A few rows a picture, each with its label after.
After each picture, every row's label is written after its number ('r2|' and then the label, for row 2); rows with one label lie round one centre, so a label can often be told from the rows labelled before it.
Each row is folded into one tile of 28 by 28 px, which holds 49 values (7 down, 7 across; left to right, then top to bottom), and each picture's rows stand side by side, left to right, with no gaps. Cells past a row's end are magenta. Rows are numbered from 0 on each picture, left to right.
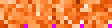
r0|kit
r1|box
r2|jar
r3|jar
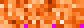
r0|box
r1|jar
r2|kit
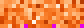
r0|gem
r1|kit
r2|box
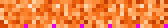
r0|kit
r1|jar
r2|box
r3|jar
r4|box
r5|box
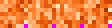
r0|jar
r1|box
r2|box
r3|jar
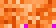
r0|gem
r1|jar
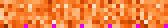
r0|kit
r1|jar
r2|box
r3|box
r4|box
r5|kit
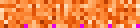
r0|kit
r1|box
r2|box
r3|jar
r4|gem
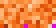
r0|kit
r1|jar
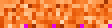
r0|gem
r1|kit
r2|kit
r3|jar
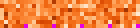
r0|kit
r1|box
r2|gem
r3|jar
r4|gem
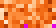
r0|kit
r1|jar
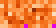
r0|box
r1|gem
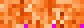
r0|jar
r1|jar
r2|kit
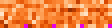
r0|kit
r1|kit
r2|gem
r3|gem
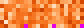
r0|kit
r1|gem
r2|box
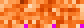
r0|jar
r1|jar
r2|gem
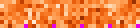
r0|jar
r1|kit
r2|box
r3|gem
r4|jar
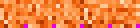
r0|kit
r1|box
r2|box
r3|kit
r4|gem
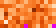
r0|kit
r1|gem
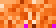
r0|jar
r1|kit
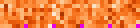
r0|box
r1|gem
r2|kit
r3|box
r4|jar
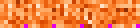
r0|box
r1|box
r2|box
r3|kit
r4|gem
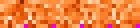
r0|jar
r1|kit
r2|jar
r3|kit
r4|kit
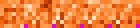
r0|gem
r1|jar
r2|kit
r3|kit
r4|kit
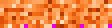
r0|gem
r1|jar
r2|kit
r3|gem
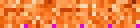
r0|gem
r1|jar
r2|gem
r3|box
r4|jar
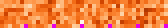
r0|gem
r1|jar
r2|jar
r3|box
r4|box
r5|gem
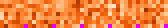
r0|kit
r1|kit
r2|jar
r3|gem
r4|box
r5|gem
